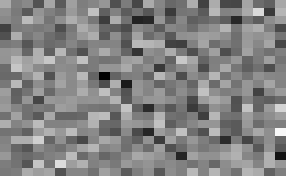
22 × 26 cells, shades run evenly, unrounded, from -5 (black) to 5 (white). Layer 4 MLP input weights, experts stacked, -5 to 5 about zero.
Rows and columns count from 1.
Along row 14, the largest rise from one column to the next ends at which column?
23
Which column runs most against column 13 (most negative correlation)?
26
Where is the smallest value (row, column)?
10, 10
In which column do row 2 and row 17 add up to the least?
14
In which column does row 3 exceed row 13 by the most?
4
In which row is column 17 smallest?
20
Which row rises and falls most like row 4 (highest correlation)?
5
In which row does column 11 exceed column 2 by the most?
13
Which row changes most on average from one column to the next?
1
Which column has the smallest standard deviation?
7
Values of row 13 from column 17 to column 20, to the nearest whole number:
0 -2 1 2
